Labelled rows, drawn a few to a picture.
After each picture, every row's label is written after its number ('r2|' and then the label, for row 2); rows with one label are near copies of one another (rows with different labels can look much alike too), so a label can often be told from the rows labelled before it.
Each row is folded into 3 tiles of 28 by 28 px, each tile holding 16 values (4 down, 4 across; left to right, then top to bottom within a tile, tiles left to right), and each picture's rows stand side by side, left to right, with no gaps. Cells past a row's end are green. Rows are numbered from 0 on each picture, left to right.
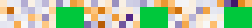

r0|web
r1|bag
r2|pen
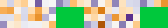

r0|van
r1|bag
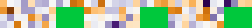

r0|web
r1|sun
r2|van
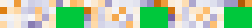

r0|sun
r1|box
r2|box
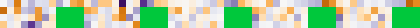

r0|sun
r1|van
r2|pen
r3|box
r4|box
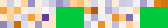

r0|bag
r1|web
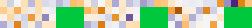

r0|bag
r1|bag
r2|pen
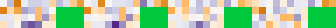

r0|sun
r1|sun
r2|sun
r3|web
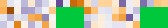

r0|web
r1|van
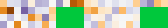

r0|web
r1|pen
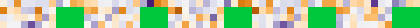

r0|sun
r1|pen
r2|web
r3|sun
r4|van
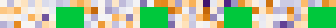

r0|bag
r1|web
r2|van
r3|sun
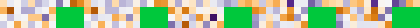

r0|web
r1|web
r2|bag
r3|van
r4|van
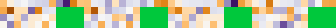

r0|pen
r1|web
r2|pen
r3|sun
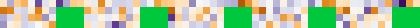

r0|van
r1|sun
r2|box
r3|web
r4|pen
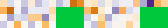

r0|web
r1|pen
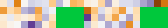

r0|sun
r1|box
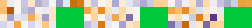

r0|web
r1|bag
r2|bag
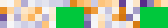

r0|box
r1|van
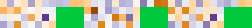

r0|bag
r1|web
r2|bag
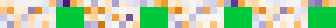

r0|pen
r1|bag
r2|pen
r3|pen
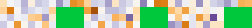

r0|web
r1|web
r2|bag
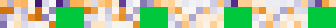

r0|van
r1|van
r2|pen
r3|pen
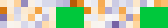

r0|box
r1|sun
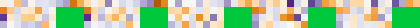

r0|box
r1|box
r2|bag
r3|van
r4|van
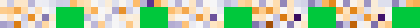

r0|bag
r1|pen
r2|bag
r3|bag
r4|bag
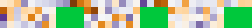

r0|box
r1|web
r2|sun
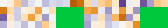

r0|box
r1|van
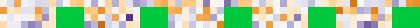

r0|sun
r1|bag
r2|van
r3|bag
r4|sun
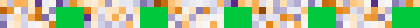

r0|van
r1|box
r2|pen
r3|web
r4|van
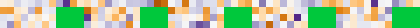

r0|pen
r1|box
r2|sun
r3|bag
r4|van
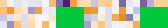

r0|pen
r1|van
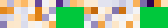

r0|van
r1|pen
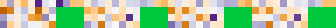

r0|van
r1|bag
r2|bag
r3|bag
